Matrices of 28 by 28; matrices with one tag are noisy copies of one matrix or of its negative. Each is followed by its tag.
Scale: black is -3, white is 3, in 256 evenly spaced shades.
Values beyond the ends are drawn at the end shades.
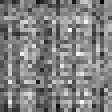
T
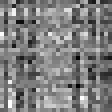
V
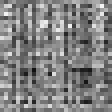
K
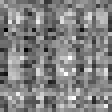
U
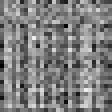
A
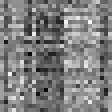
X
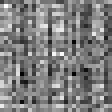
K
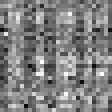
U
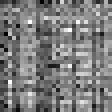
T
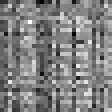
T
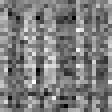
U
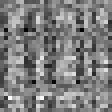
U
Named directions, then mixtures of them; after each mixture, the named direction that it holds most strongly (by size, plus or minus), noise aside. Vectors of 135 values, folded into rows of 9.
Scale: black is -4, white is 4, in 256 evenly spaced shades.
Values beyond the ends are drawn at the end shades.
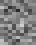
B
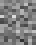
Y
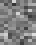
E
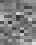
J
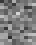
E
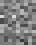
Y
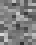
E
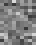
E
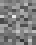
Y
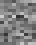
J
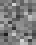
E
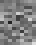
J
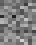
Y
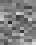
J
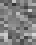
E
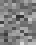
J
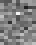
J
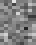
E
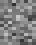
J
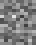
Y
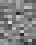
J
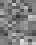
E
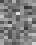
J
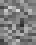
B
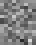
Y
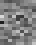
J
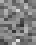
B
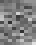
J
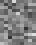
E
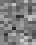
J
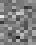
Y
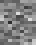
J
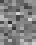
J
